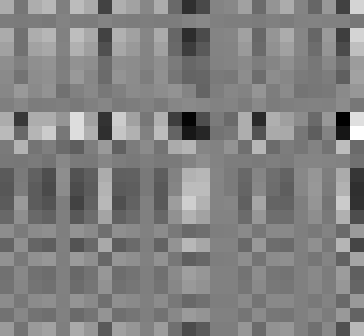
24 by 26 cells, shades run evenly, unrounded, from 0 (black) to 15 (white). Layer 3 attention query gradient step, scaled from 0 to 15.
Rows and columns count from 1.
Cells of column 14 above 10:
6
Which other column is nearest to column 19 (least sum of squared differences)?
13
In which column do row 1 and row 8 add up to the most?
26
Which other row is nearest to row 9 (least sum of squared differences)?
10
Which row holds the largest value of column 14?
15
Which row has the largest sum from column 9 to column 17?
11
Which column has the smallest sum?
14
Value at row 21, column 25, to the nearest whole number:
9
